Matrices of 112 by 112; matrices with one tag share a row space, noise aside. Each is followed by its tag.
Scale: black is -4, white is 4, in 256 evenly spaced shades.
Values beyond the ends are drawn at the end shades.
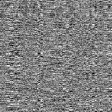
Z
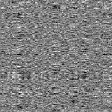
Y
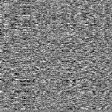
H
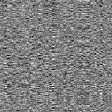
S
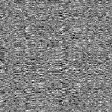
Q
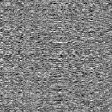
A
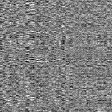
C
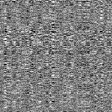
S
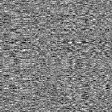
H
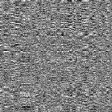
H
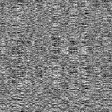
Y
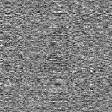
A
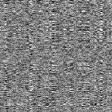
S
